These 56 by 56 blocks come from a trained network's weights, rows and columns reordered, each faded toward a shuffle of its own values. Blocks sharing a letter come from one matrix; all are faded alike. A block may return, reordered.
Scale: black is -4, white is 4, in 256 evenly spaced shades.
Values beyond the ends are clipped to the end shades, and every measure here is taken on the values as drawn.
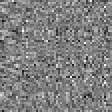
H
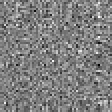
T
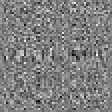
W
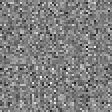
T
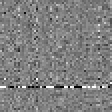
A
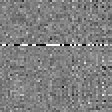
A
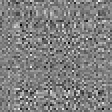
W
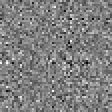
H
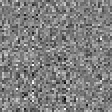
T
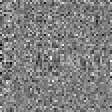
T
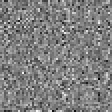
T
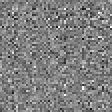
H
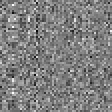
T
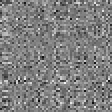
W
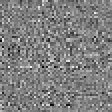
H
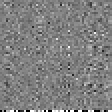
A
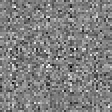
T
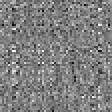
A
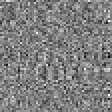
T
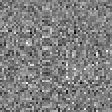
T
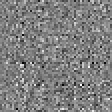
H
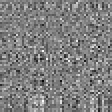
W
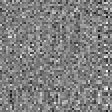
T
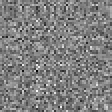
T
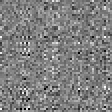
A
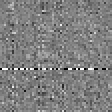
A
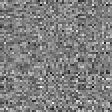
W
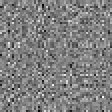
W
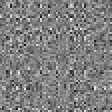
W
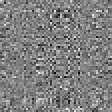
W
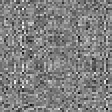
T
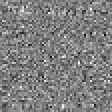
T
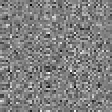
W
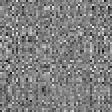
W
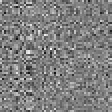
W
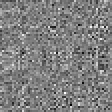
H
